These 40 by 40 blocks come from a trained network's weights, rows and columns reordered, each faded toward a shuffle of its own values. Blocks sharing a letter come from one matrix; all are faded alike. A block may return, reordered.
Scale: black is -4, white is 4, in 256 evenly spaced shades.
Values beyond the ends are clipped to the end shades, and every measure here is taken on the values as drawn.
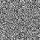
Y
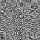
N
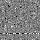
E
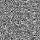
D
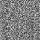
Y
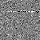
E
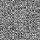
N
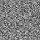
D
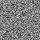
E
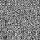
Y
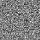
E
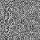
N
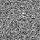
Y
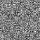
E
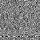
E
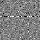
E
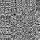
N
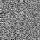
N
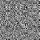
N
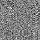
D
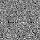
E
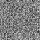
Y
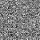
D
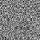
N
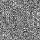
D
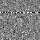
E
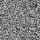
D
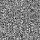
D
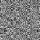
N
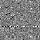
E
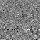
E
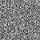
D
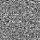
E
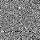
E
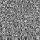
D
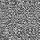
N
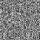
Y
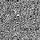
D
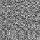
N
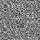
Y
